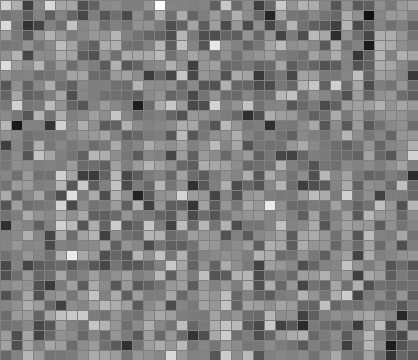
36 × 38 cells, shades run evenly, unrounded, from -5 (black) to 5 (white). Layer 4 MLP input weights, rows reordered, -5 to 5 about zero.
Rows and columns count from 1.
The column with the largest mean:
6
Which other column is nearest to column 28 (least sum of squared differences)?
29
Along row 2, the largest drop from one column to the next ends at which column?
34
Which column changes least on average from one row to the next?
36
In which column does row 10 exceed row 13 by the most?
2
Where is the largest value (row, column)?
1, 15
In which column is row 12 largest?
11
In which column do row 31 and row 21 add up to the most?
25
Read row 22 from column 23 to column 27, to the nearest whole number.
1 1 0 1 0
